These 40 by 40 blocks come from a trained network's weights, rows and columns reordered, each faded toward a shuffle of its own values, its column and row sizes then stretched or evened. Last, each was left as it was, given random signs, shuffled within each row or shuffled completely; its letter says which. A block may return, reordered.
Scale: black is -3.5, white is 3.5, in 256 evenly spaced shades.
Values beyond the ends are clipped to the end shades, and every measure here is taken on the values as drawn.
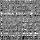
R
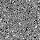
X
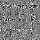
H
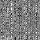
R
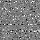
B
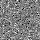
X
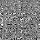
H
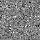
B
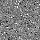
X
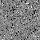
X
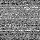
B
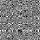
R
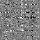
H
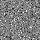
X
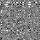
H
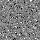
X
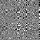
R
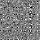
H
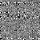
H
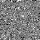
B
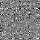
H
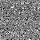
B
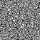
B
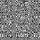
R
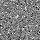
X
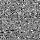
B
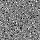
X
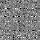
H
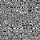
H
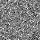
X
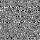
B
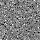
X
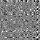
R
